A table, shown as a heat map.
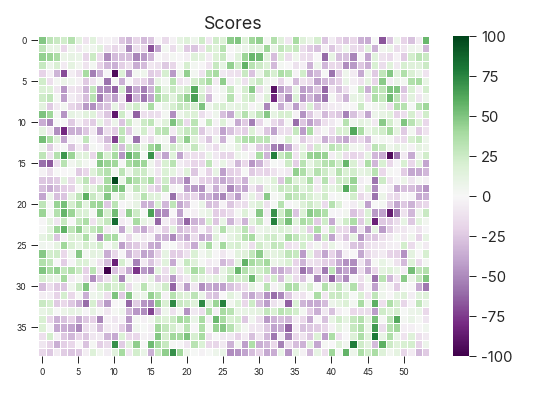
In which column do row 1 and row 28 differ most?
9
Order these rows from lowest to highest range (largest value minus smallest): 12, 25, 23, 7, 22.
25, 23, 12, 7, 22
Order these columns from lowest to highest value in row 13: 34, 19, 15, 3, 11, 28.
34, 11, 28, 3, 19, 15
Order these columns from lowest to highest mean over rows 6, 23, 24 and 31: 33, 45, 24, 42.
45, 33, 42, 24
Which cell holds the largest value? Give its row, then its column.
17, 10
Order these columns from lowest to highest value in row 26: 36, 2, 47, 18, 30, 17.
36, 18, 47, 17, 2, 30
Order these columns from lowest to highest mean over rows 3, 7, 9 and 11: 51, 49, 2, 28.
2, 49, 51, 28
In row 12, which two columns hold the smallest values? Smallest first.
10, 13
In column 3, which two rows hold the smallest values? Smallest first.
11, 4
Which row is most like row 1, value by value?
33
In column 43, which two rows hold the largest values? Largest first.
37, 11
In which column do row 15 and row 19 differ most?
18
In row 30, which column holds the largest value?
6
